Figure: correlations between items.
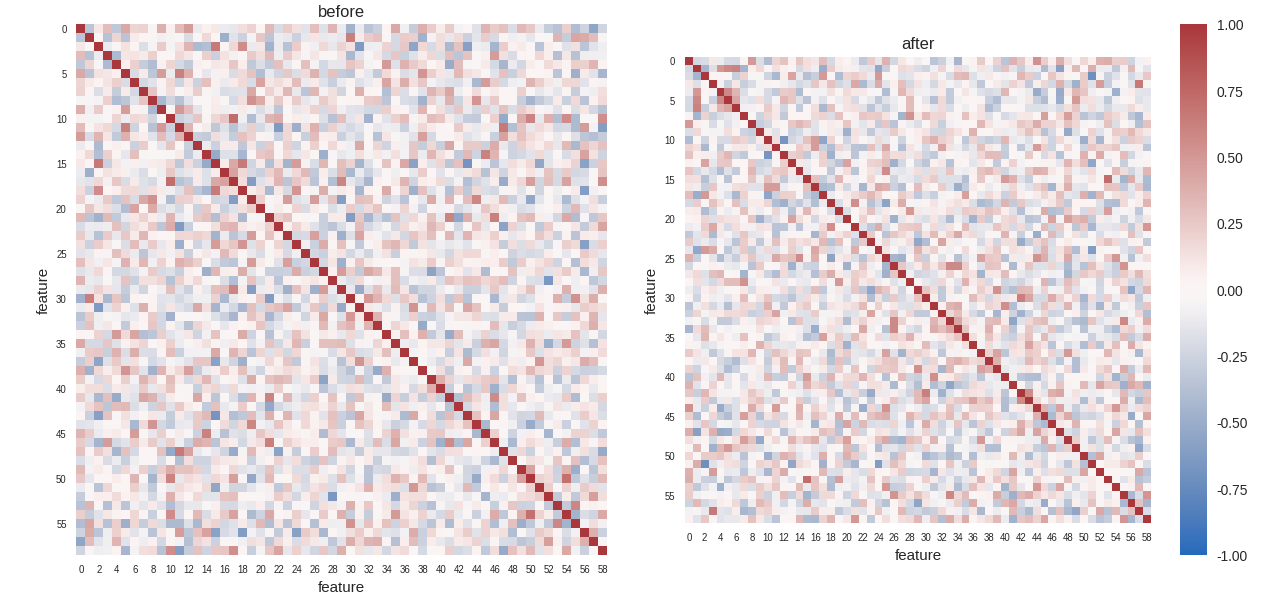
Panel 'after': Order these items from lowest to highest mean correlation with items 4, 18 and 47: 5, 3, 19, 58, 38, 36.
38, 19, 36, 5, 58, 3
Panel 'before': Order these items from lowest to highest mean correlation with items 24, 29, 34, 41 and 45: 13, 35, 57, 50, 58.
57, 13, 58, 50, 35
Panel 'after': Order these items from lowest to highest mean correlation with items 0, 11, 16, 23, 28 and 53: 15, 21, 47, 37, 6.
21, 6, 47, 37, 15
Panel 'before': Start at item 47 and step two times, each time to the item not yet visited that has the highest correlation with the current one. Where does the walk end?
5
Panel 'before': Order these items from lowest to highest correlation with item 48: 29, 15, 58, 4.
4, 29, 15, 58
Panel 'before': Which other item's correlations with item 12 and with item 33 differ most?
38
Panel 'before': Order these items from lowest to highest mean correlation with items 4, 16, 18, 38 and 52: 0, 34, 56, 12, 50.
56, 0, 12, 50, 34
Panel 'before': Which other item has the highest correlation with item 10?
17
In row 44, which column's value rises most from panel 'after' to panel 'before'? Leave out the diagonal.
22
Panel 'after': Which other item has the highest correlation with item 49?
5
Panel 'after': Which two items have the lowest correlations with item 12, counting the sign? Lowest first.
10, 18
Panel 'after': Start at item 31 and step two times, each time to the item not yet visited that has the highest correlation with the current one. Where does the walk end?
15
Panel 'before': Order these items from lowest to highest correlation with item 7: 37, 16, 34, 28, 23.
34, 16, 37, 28, 23
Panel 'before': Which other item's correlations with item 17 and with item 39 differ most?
19
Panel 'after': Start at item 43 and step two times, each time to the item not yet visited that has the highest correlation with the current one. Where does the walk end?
30
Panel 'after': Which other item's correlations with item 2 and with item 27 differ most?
51
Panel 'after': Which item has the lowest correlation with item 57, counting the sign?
49
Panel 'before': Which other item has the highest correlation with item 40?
39
